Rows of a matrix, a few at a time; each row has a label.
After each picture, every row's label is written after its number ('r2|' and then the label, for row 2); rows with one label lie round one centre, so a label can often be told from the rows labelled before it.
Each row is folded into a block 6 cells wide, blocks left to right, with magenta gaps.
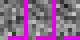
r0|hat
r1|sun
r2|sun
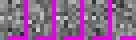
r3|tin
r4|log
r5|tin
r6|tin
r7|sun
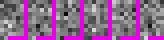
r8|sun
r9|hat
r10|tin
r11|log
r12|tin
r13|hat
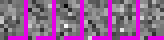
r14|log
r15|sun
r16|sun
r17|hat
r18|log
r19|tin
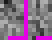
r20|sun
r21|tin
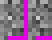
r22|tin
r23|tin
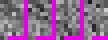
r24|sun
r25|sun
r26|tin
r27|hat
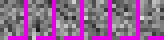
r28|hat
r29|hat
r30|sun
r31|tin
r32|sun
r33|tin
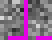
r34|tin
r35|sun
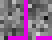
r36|tin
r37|sun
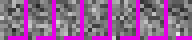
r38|tin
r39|sun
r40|sun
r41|log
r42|tin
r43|sun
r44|sun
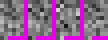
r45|sun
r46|sun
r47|hat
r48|sun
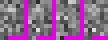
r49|log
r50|log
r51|tin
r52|log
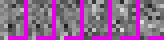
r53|hat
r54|hat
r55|hat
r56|log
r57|log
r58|sun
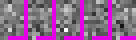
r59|log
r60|hat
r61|log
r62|tin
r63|hat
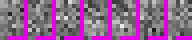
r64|tin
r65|log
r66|tin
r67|sun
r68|sun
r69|tin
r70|tin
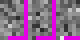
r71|sun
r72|tin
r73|hat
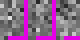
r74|tin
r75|log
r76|sun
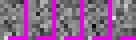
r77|hat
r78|tin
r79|hat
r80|hat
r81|tin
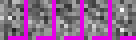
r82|tin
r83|sun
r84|sun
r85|sun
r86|log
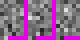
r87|hat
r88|tin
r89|log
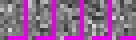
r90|log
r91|tin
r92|hat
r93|sun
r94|tin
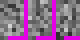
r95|sun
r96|tin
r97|log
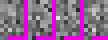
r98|log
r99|tin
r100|tin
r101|log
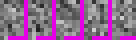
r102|hat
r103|hat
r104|sun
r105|log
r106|tin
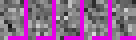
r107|hat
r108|sun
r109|tin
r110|sun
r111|hat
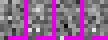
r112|tin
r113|log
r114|hat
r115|log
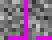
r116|tin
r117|sun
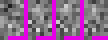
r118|sun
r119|log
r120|log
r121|log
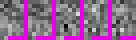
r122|sun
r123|sun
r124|hat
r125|log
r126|log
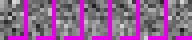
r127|tin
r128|hat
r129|sun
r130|sun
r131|sun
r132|hat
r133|tin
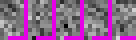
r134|sun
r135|tin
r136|hat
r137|sun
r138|hat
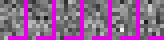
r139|hat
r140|sun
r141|tin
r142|sun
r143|log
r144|log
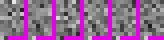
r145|tin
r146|hat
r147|tin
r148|hat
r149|hat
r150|hat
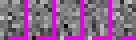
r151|tin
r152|tin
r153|hat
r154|hat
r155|tin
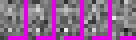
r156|log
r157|log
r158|log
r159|log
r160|tin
